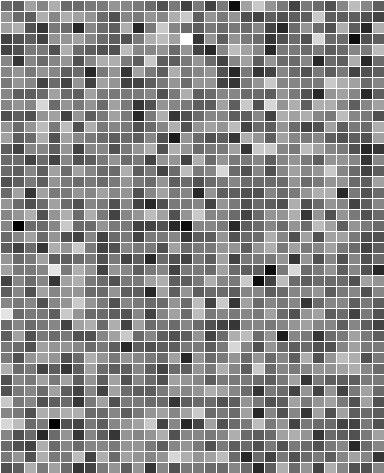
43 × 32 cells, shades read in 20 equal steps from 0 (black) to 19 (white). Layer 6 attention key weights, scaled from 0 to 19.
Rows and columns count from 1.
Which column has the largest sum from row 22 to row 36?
19
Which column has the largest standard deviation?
16
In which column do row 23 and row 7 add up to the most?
15
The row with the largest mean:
10
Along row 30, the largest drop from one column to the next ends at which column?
11
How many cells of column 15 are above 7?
28
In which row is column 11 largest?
31
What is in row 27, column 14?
12
